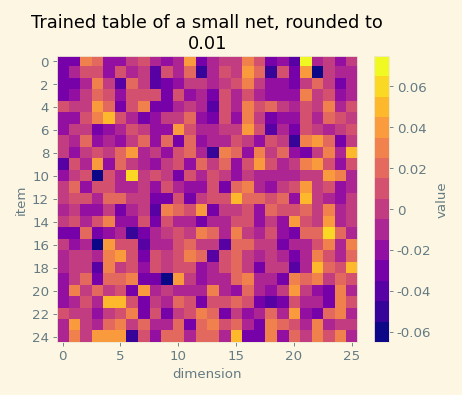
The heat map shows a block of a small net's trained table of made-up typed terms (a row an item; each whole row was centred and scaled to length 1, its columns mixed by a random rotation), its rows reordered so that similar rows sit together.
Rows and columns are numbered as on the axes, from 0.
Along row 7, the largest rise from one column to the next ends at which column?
21
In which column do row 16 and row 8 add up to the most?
25
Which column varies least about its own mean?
2
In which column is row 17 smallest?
13
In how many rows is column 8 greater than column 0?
9
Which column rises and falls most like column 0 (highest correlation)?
18
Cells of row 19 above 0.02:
5
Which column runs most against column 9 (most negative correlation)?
6
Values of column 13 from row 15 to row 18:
0.02 0 -0.04 -0.01
